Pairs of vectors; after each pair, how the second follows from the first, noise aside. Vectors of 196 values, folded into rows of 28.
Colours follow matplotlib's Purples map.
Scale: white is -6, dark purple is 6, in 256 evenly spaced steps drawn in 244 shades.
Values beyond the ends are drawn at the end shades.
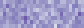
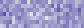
reversed.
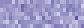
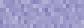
reversed, negated, shrunk.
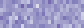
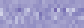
reversed, partly zeroed.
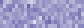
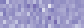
reversed, partly zeroed.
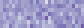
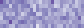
reversed.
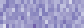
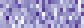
reversed, scaled up.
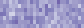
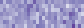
reversed, negated.
